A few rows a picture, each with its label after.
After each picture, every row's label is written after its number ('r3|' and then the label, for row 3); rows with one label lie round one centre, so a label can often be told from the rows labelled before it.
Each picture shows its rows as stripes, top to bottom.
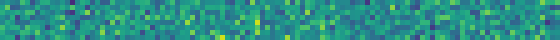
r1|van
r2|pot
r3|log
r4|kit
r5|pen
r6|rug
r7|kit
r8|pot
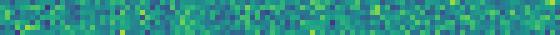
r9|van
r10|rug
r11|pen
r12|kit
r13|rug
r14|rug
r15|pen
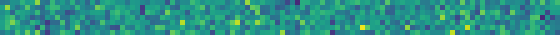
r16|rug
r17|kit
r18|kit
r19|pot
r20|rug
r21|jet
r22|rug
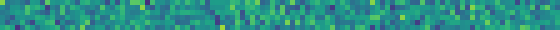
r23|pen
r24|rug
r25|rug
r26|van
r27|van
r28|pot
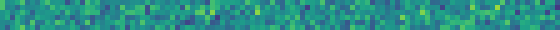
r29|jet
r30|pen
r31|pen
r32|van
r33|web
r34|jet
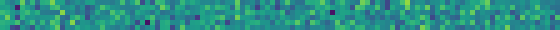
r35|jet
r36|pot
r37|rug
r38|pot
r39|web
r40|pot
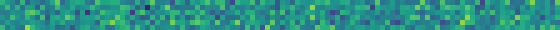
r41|pot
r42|web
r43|rug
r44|web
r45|rug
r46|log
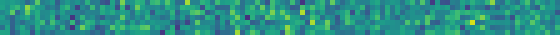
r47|pen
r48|rug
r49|rug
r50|van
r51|web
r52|van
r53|van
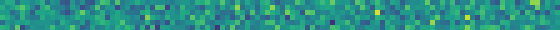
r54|pot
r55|jet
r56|van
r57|kit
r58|rug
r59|web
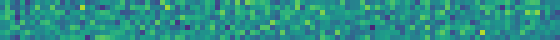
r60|pot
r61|van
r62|pot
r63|pot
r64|jet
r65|web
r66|kit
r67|pot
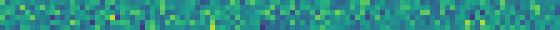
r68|jet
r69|jet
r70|pot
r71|log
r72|kit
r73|kit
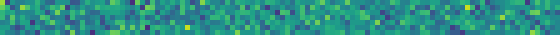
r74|log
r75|kit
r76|pot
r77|jet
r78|van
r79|pen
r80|pot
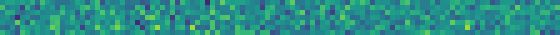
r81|jet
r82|log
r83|rug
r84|pot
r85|web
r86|kit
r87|pot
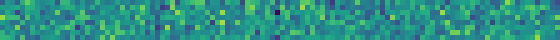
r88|rug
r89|rug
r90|pot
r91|log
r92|pot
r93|web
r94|web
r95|pot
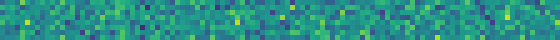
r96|kit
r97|web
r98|pot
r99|rug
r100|log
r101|kit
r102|jet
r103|kit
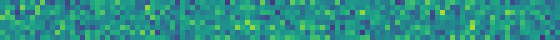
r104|web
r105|kit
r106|pot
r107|pen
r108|rug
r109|rug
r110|web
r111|jet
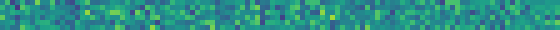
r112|van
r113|kit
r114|log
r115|pen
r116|van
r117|kit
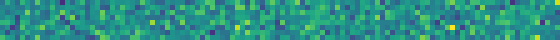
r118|van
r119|kit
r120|rug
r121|pot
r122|pot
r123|van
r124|rug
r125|pot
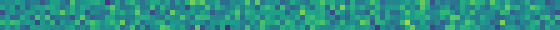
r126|pen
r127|pot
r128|rug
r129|van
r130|jet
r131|web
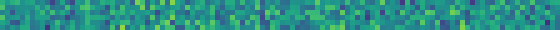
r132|log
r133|pen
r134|van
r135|log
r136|pen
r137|pen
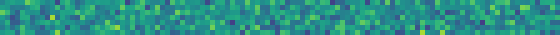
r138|rug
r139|pen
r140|pen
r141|van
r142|pot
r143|kit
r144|pot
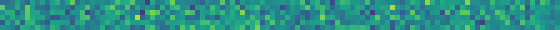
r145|web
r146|log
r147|kit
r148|log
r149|rug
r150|kit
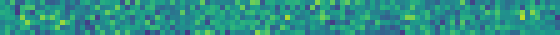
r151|log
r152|kit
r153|pot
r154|jet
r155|rug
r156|pot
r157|web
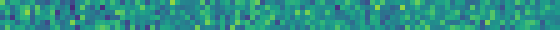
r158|log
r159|van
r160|van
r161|van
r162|pot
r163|web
